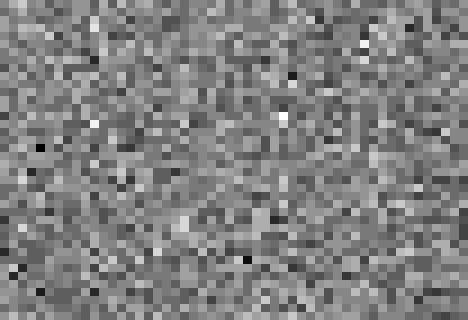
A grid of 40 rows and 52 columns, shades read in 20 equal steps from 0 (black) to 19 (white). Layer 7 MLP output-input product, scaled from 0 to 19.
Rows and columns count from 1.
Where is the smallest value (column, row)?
5, 19
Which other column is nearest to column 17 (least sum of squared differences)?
22
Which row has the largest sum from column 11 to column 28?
7
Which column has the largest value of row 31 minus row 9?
18
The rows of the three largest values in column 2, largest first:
34, 40, 1
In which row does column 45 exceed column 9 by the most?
26
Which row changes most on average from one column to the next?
32
